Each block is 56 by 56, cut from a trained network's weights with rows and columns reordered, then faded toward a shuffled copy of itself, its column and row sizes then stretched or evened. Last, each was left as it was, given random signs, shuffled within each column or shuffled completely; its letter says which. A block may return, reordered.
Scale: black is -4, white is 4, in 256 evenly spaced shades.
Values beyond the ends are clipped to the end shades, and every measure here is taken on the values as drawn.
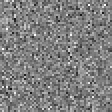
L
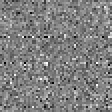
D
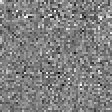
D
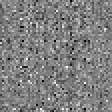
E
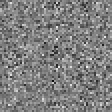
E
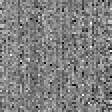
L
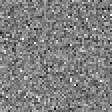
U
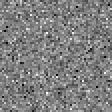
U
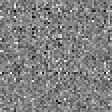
D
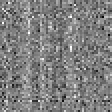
E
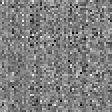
E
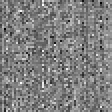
L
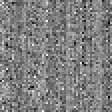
L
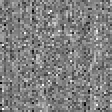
L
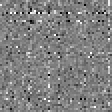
D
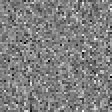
L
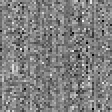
L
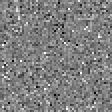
U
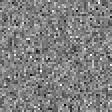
U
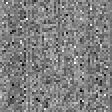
L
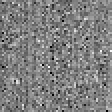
L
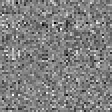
E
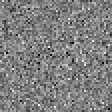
U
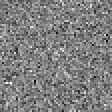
U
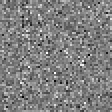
L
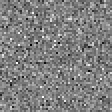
U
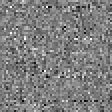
D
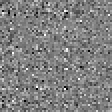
D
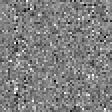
L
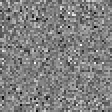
D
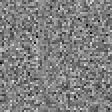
L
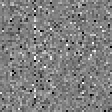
L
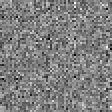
E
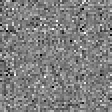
D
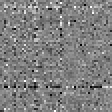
E
